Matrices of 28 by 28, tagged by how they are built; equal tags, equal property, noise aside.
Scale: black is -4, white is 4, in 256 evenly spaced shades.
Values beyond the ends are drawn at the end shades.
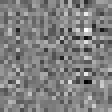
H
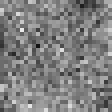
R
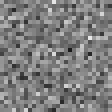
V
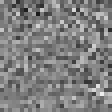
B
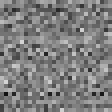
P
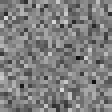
V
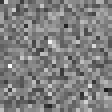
V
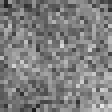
R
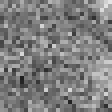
R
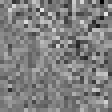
B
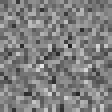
P
